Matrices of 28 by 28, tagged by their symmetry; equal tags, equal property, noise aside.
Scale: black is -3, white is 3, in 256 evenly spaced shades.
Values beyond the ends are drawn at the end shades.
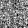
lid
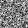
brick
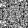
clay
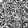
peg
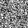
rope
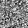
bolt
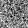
brick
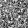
peg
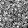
peg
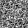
rope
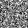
lid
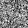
rope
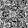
clay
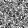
rope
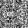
clay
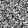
lid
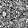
clay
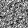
rope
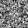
rope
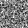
rope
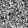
bolt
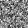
bolt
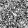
peg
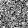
peg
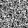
rope
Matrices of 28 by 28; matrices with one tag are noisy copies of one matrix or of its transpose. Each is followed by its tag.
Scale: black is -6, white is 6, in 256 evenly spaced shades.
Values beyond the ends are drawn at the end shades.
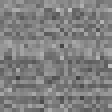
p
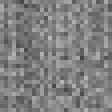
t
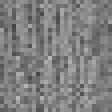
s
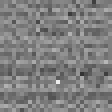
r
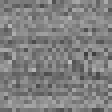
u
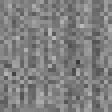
r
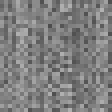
u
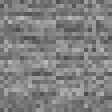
s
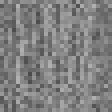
s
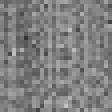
t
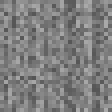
r
